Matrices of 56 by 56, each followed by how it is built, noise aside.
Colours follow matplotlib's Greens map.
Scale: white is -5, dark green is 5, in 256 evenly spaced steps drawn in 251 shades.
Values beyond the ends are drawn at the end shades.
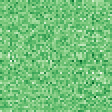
low rank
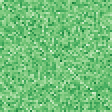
diagonal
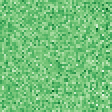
uneven columns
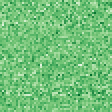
uneven rows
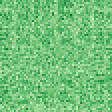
blocks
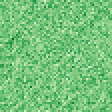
Hankel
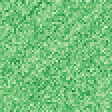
Hankel
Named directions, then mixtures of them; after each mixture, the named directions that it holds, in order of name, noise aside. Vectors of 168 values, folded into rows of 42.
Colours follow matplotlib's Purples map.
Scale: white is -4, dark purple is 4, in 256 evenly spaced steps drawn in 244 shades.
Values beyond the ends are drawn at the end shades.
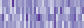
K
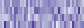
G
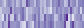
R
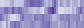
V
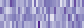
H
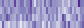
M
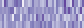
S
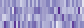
G.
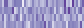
S.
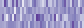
K, M, S.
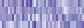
G, M, S.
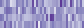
H.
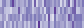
H, K.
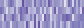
H, R, S.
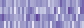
G, K.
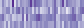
K, V.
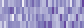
R, S, V.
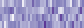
R, S, V.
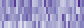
H, M.
